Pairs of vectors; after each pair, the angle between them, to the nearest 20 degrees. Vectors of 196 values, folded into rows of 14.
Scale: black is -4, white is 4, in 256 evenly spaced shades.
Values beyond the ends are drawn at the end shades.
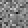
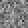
80 degrees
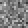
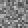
40 degrees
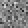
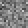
140 degrees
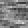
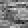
160 degrees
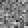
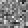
160 degrees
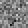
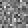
140 degrees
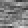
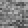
140 degrees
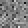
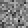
60 degrees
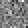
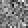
40 degrees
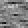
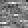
160 degrees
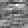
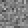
100 degrees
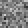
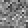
100 degrees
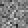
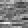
80 degrees
